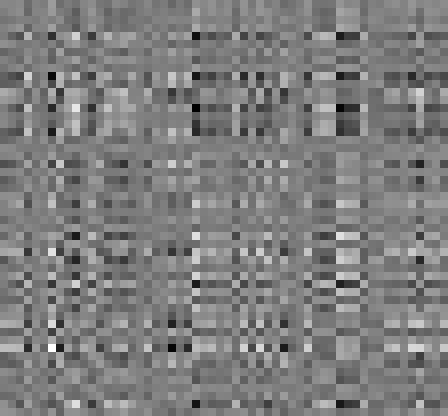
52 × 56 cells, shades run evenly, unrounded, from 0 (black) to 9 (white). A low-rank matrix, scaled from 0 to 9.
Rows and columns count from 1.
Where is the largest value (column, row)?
7, 44
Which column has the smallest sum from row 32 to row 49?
10
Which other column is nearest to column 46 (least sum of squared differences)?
17
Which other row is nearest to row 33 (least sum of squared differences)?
30
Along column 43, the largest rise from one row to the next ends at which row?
37
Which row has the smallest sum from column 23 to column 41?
14
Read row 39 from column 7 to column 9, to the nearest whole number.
6 4 4
